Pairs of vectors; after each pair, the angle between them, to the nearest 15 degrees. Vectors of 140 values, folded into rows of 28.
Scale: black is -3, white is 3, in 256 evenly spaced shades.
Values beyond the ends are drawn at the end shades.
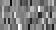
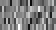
30 degrees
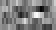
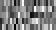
120 degrees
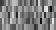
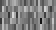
30 degrees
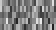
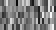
90 degrees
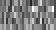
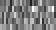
15 degrees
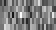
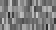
45 degrees
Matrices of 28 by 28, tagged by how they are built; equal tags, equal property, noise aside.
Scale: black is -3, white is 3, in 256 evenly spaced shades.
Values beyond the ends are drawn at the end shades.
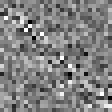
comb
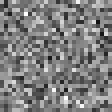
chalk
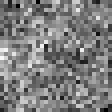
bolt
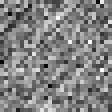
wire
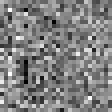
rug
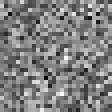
chalk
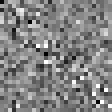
comb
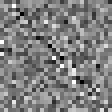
comb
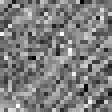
wire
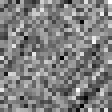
wire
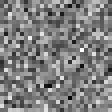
chalk
